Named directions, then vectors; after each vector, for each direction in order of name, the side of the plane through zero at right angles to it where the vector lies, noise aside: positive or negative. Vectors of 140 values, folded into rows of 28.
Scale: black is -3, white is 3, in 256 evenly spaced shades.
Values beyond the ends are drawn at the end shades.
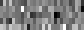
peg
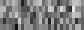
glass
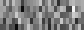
positive, negative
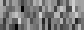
positive, negative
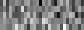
negative, positive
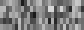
positive, positive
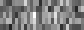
negative, negative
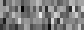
positive, negative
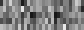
positive, positive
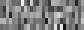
negative, negative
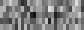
positive, positive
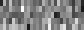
negative, positive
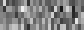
negative, positive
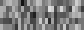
positive, positive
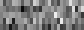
positive, negative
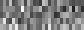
negative, positive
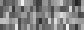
negative, negative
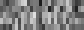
negative, negative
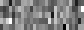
negative, negative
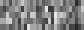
negative, negative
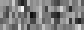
positive, positive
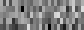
positive, negative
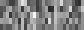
negative, negative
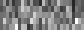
negative, positive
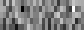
positive, negative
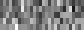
negative, positive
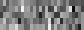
negative, positive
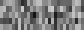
positive, positive
